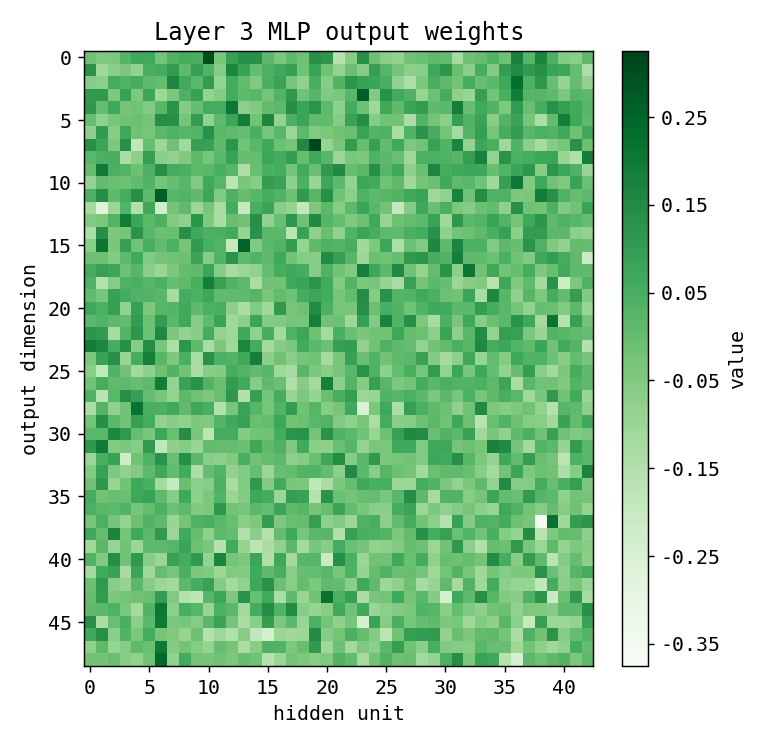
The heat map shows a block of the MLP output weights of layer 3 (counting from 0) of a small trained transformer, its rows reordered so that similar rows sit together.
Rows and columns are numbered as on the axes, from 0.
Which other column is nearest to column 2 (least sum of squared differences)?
32
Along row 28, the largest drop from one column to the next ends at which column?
23
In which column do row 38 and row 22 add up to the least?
38
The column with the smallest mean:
40
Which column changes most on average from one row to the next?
6
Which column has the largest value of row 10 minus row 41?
36
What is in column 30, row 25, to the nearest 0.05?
-0.1
